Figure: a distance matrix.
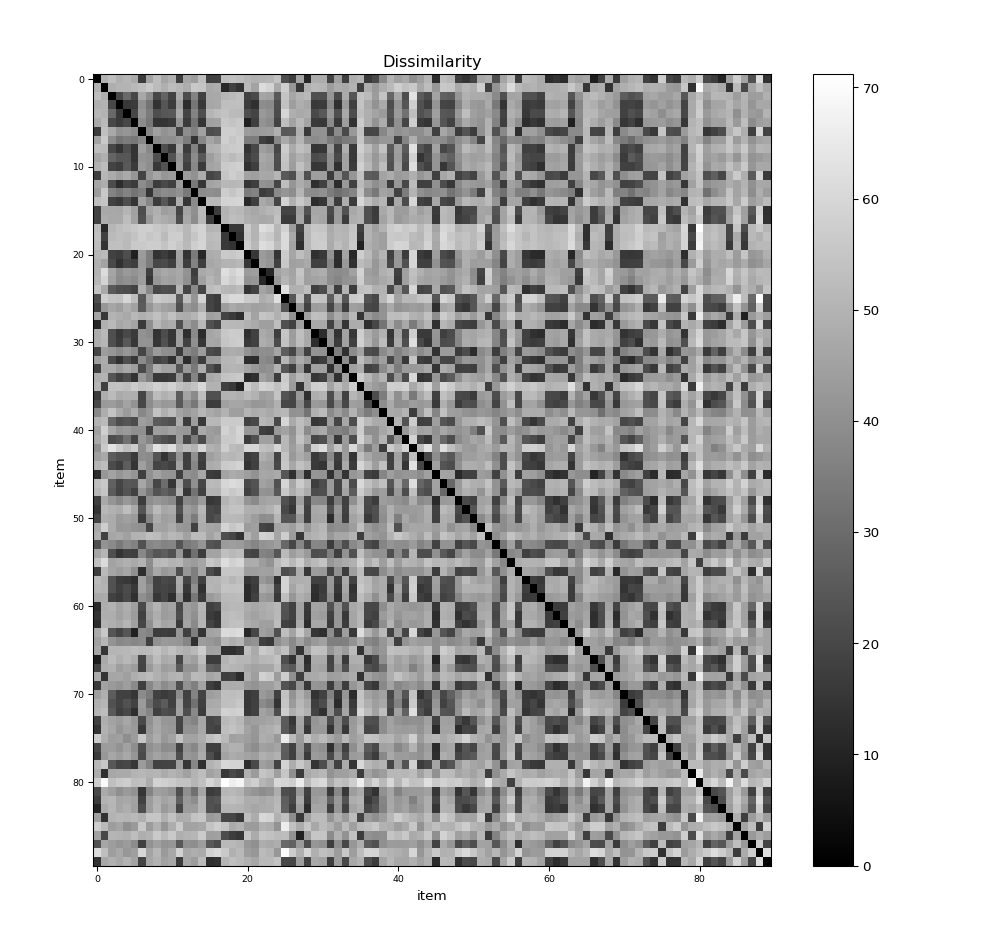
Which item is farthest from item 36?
88
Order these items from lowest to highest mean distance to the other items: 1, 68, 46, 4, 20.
20, 4, 46, 68, 1
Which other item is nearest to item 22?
23
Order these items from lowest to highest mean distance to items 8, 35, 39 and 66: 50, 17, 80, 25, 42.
50, 17, 25, 42, 80
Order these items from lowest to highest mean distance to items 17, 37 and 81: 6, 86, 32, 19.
6, 86, 19, 32
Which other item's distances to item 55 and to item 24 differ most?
80
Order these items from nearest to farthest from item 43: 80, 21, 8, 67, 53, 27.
21, 8, 53, 67, 27, 80
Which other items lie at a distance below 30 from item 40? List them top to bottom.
7, 13, 22, 23, 51, 64
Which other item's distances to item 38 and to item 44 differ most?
42
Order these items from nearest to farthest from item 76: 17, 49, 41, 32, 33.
33, 49, 32, 41, 17
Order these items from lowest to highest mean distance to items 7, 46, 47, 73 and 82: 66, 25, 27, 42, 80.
66, 25, 42, 27, 80
